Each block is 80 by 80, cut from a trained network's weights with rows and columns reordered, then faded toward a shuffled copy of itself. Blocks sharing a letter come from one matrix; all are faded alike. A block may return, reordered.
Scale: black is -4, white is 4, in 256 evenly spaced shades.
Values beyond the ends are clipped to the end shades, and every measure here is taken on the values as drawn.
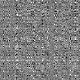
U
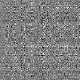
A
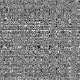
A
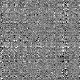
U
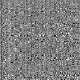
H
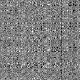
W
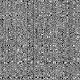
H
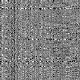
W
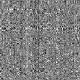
H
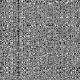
W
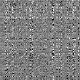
U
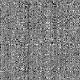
H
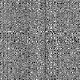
H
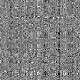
W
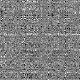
A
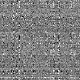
A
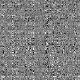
U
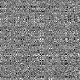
U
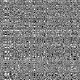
A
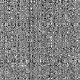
H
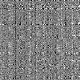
W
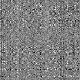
H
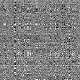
A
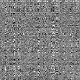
U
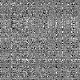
A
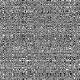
A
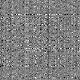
H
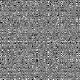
U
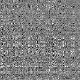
U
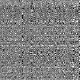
A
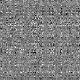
U
